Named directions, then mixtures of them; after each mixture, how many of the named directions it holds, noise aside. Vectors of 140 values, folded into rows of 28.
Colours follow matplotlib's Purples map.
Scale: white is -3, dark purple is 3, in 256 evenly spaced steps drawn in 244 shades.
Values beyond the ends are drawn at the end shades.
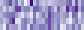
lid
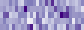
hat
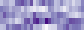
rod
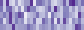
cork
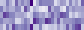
four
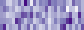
one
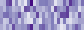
three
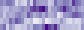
one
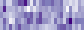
three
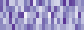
one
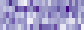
three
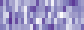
three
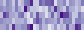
three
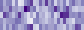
two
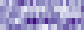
two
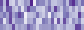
one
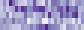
four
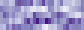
one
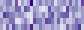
four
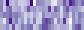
two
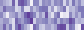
three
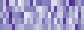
one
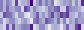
four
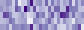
three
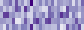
three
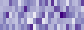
one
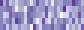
four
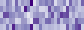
four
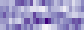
one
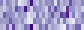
three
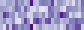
three
